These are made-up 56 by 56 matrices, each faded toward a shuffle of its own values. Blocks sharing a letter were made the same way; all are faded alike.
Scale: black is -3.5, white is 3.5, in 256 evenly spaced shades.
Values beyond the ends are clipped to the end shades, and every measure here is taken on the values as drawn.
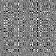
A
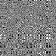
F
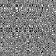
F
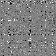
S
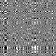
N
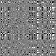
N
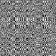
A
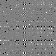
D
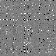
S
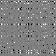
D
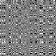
N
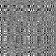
N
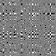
D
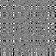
D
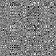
F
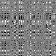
N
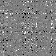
S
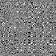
F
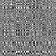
A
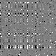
D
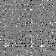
S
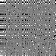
D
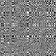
A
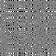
D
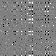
D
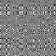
N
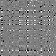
D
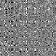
F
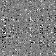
S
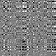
N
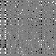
D
